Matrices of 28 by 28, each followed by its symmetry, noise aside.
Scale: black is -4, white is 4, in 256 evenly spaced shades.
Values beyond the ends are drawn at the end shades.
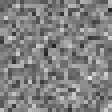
symmetric.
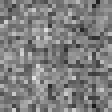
mirrored top to bottom.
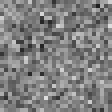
symmetric.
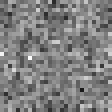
mirrored left to right.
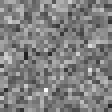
symmetric.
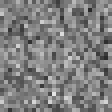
mirrored top to bottom.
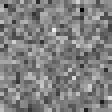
symmetric.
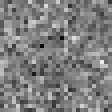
no symmetry.
